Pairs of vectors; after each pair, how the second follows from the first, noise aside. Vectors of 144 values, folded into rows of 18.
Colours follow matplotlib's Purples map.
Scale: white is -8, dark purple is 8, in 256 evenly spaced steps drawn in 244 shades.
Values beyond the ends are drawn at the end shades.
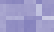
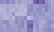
wrapped around, negated.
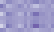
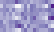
reversed, negated, scaled up.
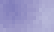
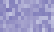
sign-scrambled.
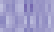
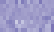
wrapped around, negated, partly zeroed.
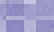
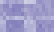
copied.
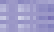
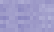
negated, shrunk.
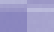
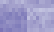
copied.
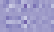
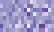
reversed, negated, scaled up.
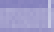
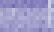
copied.
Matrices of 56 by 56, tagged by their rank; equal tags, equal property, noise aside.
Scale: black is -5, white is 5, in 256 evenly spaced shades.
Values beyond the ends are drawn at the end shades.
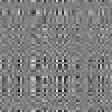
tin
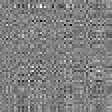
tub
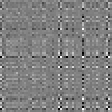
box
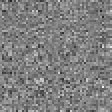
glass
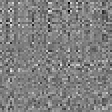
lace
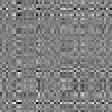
tin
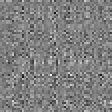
glass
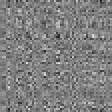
glass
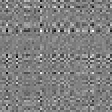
tin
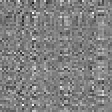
lace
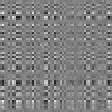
box
